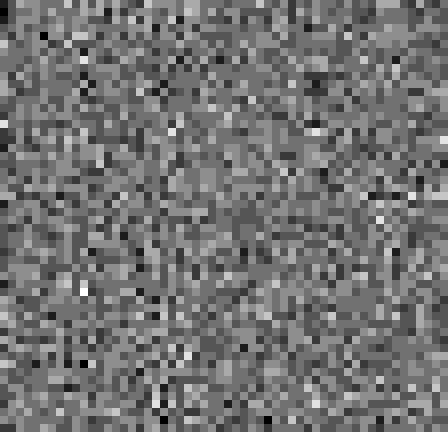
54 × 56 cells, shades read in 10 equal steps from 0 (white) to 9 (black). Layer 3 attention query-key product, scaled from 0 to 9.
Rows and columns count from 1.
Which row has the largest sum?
10
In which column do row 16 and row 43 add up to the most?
40
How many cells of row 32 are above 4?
34
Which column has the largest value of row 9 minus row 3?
22
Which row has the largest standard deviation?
25
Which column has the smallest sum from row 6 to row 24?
9
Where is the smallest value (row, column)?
37, 11
